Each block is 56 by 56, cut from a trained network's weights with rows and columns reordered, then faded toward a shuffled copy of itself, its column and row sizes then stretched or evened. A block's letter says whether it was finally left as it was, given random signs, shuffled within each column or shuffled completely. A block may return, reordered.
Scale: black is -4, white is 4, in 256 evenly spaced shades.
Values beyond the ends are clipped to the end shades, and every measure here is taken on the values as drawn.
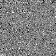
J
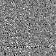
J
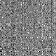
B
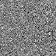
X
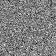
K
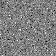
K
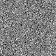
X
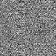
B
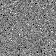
K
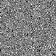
X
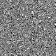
X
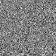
J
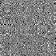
B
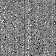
X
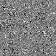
J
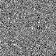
J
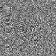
B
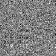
B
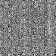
B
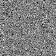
X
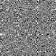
B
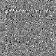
B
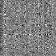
B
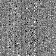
X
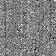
X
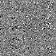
J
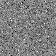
K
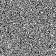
K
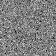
K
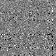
J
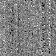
X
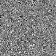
J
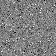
K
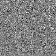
J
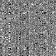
B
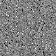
X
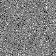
X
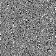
X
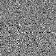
J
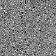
X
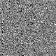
X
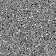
K
